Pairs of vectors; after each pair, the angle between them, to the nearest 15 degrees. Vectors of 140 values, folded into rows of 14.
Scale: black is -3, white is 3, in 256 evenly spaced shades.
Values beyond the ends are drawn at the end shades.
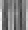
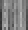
165 degrees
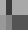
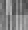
135 degrees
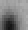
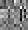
90 degrees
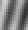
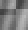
135 degrees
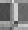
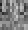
60 degrees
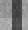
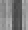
15 degrees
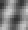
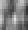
150 degrees
